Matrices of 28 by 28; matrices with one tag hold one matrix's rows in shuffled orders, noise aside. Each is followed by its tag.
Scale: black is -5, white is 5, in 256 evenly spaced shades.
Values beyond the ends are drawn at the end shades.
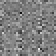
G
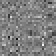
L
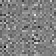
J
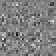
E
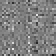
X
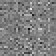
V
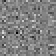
E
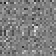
J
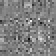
V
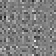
J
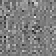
J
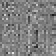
X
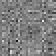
L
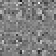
G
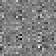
G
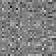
L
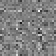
G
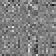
X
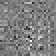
V
